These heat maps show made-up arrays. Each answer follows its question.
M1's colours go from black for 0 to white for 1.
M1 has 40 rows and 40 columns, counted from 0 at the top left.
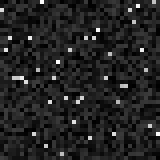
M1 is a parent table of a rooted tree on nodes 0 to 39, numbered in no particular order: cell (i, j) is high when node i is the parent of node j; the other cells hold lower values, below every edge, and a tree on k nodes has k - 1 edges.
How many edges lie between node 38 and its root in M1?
6
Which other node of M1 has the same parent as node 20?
16
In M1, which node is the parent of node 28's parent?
5
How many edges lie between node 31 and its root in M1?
5
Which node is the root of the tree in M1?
25
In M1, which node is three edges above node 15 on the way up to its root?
2
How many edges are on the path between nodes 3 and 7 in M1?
6
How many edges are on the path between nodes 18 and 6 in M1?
7
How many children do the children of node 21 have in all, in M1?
2
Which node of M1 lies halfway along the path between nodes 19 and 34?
12
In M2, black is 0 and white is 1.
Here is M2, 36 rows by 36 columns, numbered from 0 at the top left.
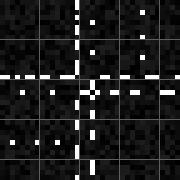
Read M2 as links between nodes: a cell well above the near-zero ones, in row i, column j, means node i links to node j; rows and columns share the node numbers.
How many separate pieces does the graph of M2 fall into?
3
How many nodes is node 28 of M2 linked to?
3
